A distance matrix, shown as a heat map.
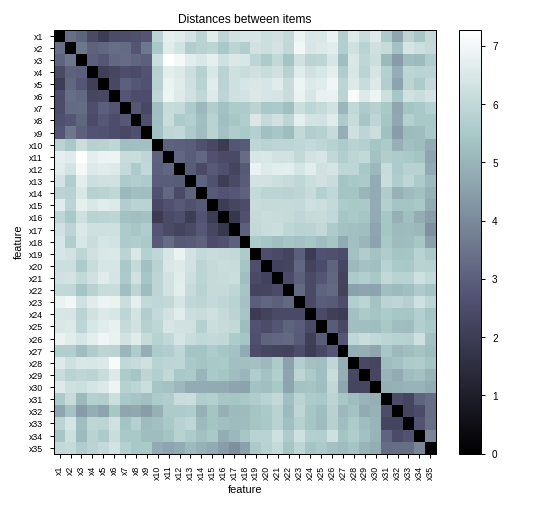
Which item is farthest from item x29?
x6
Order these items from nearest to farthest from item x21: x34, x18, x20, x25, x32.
x20, x25, x18, x32, x34
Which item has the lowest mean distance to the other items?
x27
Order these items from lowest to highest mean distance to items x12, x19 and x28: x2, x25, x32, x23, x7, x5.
x25, x23, x32, x7, x2, x5
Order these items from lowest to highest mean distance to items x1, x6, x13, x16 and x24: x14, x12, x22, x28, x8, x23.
x8, x14, x12, x22, x23, x28
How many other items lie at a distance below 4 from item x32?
4
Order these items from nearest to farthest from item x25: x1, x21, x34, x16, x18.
x21, x18, x34, x16, x1
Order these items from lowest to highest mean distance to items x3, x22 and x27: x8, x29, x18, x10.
x8, x29, x18, x10
